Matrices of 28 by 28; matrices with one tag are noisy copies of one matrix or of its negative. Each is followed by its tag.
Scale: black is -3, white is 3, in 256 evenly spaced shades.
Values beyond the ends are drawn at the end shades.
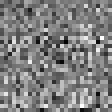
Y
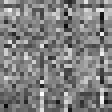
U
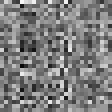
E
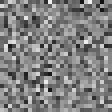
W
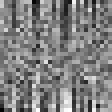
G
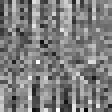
G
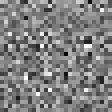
W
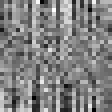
G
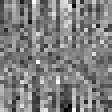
G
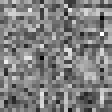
U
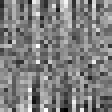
G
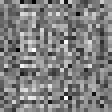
E
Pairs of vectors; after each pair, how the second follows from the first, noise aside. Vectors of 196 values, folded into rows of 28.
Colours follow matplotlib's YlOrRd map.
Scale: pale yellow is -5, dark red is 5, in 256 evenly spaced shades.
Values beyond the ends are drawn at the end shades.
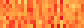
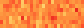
reversed, partly zeroed.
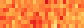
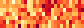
reversed, scaled up.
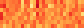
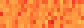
reversed, negated, shrunk.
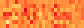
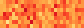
copied.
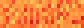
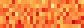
copied.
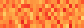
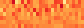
reversed, partly zeroed.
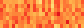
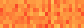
shrunk.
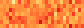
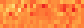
reversed, partly zeroed.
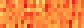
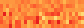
reversed, partly zeroed.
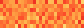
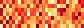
reversed, scaled up.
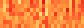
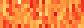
copied.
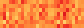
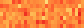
reversed, partly zeroed.
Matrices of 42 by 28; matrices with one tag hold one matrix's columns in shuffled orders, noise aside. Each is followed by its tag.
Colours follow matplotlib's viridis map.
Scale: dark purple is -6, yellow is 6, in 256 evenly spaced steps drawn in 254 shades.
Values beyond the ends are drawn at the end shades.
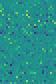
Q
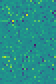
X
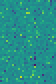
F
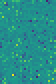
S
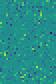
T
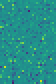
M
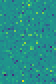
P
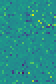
Q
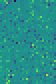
S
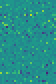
Q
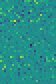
X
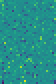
M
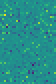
Q
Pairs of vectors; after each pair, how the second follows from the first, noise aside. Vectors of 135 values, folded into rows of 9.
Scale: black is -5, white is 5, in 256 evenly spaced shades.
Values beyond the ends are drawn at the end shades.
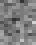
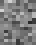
shuffled.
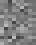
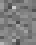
wrapped around, negated, partly zeroed.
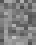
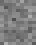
wrapped around, negated, shrunk.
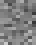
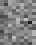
shuffled.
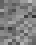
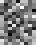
wrapped around, negated, scaled up.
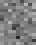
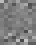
wrapped around, partly zeroed.
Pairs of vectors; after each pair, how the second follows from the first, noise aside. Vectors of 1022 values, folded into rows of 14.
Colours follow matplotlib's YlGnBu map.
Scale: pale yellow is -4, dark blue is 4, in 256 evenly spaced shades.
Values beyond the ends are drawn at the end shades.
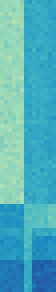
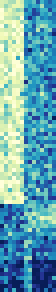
scaled up.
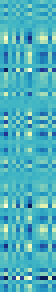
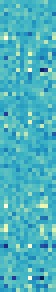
partly zeroed.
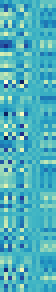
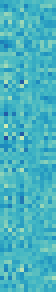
shrunk.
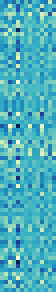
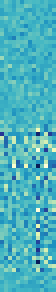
reversed, partly zeroed.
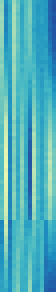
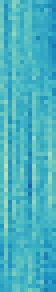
shrunk.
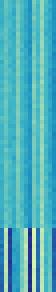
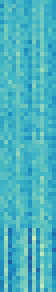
shrunk.
